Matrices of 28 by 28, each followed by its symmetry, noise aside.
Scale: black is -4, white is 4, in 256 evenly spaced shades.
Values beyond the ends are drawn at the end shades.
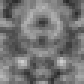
mirrored left to right.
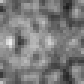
mirrored top to bottom.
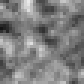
antisymmetric.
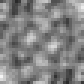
same after a half turn.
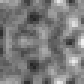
mirrored top to bottom.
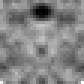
mirrored left to right.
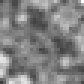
symmetric across the other diagonal.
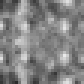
mirrored top to bottom.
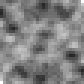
same after a half turn.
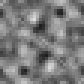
same after a half turn.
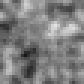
antisymmetric.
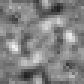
same after a half turn.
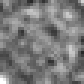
symmetric across the other diagonal.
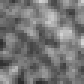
symmetric across the other diagonal.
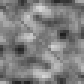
same after a half turn.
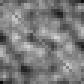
same after a half turn.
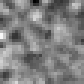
antisymmetric.
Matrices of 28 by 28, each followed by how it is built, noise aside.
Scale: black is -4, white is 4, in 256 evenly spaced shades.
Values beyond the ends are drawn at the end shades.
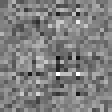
low rank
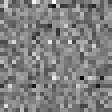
uneven rows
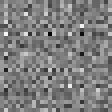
low rank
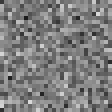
noise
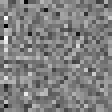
uneven columns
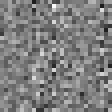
uneven columns
